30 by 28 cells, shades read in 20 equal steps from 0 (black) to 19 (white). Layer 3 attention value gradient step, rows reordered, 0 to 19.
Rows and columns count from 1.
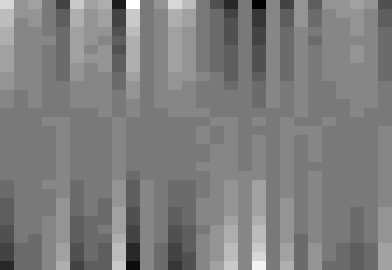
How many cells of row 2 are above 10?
12
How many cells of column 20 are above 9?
12
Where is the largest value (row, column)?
1, 10
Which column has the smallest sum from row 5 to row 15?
19
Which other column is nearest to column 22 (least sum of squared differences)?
3
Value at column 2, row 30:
8
